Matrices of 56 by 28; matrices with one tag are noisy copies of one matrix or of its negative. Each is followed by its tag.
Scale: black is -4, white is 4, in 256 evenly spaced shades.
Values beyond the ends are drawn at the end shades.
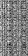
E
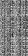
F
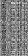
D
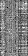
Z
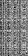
E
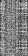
Z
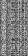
D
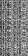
E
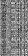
D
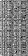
E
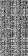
F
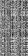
F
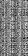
F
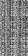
F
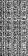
E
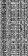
D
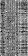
Z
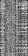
Z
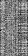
Z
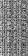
E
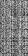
F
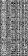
D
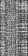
Z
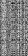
D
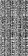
F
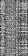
Z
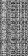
D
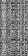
D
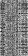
Z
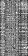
Z
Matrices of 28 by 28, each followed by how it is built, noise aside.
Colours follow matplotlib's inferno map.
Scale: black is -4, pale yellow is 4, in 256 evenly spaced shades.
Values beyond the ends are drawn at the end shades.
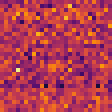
repeating columns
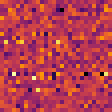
uneven rows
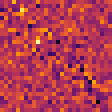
banded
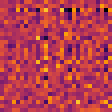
low rank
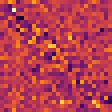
banded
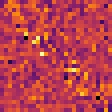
banded
